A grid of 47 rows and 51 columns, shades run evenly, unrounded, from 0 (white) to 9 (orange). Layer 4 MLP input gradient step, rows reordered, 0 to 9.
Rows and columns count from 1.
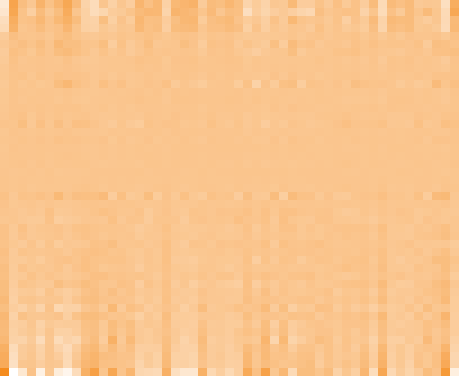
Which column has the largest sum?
50
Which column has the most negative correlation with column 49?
27
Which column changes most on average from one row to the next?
7
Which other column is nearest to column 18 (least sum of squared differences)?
20
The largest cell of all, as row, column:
47, 1
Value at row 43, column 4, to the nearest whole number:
4
